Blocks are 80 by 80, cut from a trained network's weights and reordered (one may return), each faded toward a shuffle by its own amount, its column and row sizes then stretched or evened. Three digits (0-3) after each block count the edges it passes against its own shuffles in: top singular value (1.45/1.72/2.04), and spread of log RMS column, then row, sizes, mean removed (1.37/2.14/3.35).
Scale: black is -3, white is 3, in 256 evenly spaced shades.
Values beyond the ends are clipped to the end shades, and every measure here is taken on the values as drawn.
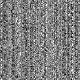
3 2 0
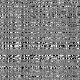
3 0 3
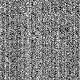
2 0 1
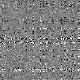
2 2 3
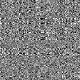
2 1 2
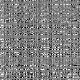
3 0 3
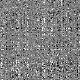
1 2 2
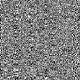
2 2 1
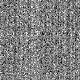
1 0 1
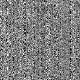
1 2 0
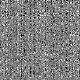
2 2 2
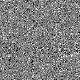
0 2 1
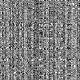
3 0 2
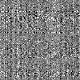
2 0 2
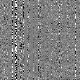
1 3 0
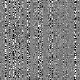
3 3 0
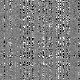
1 3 2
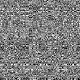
3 0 2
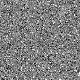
1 1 0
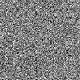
2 1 0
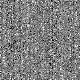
0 1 0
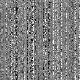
3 3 0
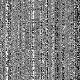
3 3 0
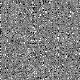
0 2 1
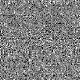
2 1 1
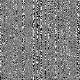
0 3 0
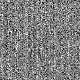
1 1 1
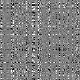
3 3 2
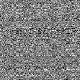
3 0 2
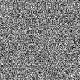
3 1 0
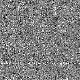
0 1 1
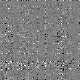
0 2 2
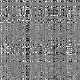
3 2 3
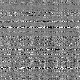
2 0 3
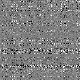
0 2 3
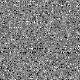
0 1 2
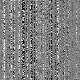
3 3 0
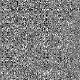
2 2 1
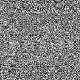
2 0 2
